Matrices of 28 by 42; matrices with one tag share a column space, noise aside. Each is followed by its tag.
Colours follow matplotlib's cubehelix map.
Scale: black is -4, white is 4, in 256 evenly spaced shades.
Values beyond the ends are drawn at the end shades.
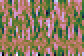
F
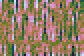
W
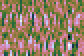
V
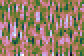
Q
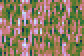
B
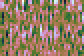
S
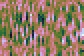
Q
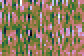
S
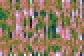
F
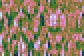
V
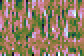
F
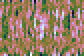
F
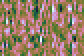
B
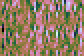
S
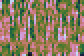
W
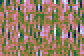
S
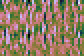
S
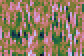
Q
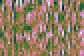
S
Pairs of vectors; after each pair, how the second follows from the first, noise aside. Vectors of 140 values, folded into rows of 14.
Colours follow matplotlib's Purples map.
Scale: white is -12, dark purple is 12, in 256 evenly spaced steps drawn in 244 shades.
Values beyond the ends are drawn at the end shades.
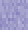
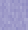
reversed, shrunk.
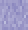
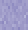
shrunk.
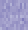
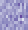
negated, scaled up.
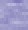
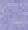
shrunk.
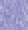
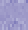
wrapped around, negated, partly zeroed.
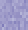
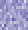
negated, scaled up.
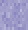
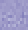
wrapped around, negated, partly zeroed.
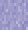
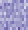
wrapped around, negated, scaled up.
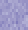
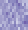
negated, scaled up.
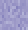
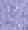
negated.
